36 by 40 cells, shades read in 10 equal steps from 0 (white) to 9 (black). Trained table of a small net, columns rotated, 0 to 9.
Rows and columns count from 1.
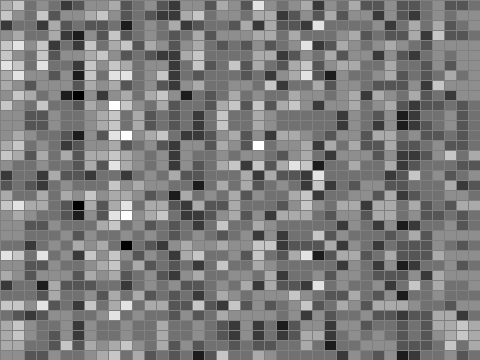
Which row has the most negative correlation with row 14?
25
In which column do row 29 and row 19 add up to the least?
27
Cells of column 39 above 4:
22
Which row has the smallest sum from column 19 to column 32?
11
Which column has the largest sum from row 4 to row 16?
7
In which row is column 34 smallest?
31
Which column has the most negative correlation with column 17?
12
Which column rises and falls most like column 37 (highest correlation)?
23
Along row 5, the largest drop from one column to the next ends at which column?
8
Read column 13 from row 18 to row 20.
4 4 6
